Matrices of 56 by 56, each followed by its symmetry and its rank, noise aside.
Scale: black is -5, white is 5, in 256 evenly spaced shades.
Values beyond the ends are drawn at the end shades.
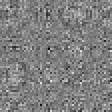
symmetric, rank six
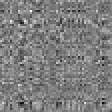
no symmetry, rank four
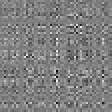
no symmetry, rank three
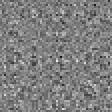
antisymmetric, rank six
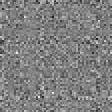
antisymmetric, rank six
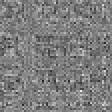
no symmetry, rank six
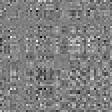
antisymmetric, rank six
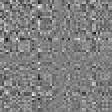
antisymmetric, rank four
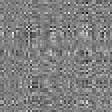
no symmetry, rank four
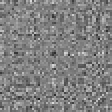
symmetric, rank six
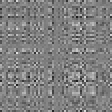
no symmetry, rank three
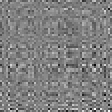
no symmetry, rank three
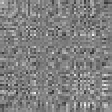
symmetric, rank four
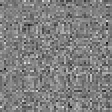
no symmetry, rank six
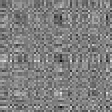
no symmetry, rank three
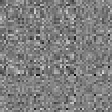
symmetric, rank four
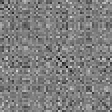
symmetric, rank four
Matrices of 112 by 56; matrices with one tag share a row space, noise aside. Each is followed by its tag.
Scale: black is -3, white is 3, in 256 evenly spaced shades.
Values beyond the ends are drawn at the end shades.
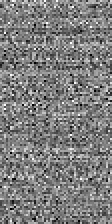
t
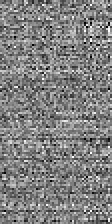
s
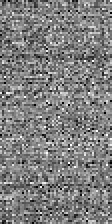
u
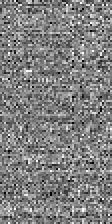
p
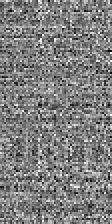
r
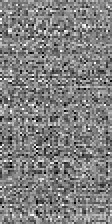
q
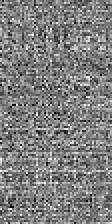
q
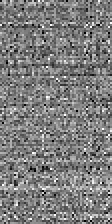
s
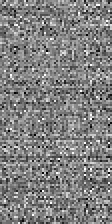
s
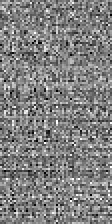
t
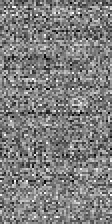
t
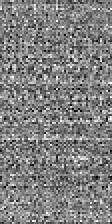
t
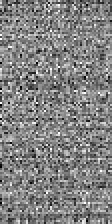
q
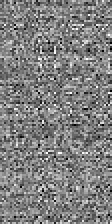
r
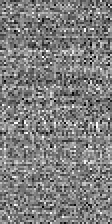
s
